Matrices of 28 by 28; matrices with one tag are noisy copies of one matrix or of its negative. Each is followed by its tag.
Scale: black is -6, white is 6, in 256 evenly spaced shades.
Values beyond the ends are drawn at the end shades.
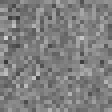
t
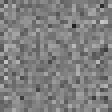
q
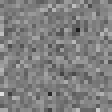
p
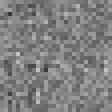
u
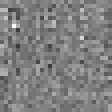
t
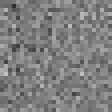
t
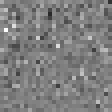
t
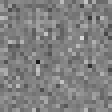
t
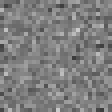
p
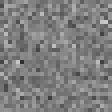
q
